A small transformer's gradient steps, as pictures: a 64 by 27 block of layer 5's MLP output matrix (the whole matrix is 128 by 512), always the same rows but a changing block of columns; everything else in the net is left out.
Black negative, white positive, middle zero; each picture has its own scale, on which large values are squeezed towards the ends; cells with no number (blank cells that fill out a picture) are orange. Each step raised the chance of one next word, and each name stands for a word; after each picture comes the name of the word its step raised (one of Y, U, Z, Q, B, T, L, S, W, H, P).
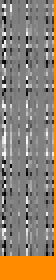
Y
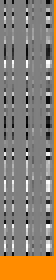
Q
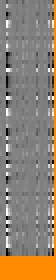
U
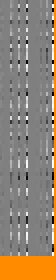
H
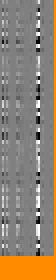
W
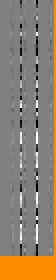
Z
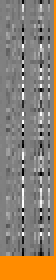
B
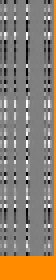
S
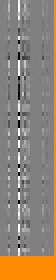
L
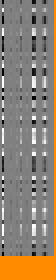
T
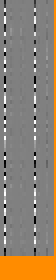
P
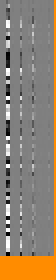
U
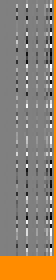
Y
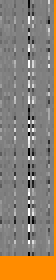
P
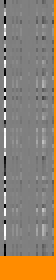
T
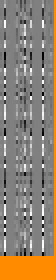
U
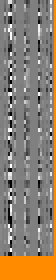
T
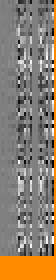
Q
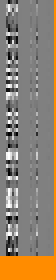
B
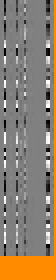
Z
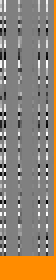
L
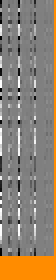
T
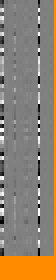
P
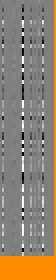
W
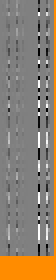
Z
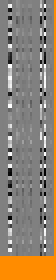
Y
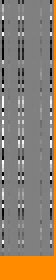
S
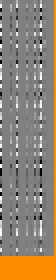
Y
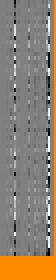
U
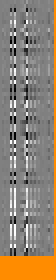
W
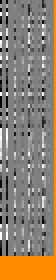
B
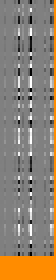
T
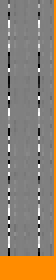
U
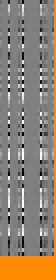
B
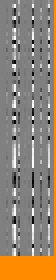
H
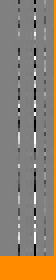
Z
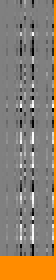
Z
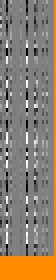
Z
